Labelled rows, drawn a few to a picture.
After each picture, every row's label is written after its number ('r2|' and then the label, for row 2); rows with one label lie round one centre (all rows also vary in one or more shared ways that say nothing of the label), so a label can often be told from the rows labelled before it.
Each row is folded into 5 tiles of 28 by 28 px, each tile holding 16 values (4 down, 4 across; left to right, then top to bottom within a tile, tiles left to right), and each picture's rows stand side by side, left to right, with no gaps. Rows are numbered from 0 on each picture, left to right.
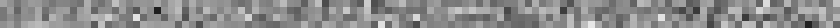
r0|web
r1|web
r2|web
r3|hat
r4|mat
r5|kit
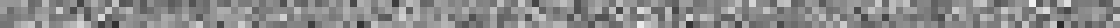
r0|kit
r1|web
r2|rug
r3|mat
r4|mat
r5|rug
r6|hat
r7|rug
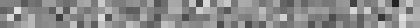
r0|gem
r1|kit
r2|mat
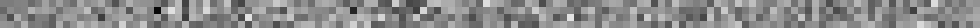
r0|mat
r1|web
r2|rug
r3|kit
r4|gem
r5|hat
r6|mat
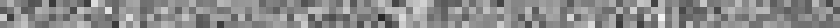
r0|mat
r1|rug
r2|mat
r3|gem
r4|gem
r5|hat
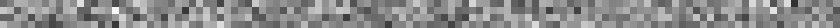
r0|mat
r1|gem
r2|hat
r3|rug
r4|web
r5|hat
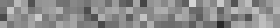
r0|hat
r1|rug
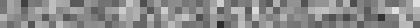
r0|hat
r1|web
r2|hat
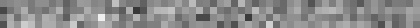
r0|web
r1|hat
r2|hat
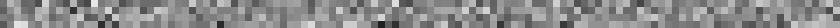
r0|rug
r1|rug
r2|kit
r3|rug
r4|kit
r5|rug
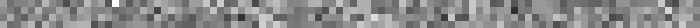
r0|gem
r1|mat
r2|mat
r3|hat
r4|mat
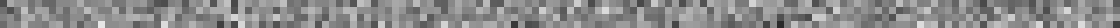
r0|web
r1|web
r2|gem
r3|kit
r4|hat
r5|rug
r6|mat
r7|web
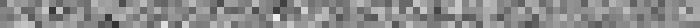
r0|kit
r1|rug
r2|web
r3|kit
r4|rug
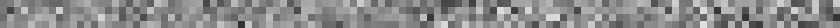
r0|web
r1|hat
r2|mat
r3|web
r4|web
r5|gem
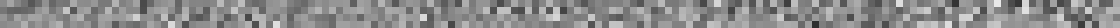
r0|web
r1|mat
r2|mat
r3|rug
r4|hat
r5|web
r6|mat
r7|hat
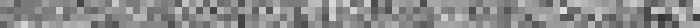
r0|kit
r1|rug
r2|hat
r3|kit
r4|kit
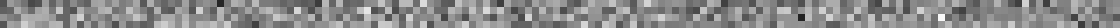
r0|web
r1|kit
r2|gem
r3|hat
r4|rug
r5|web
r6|gem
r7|gem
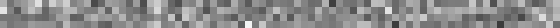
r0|kit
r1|hat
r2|mat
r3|hat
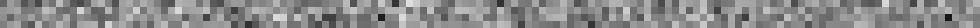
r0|hat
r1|hat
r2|mat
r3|hat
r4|rug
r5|gem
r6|gem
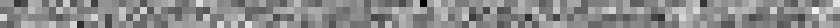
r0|kit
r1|kit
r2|hat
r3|kit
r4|hat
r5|hat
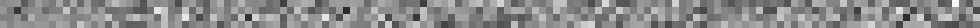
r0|web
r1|rug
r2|kit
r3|rug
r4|gem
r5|web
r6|web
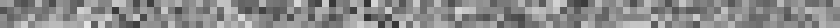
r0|web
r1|mat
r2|mat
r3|hat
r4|mat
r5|mat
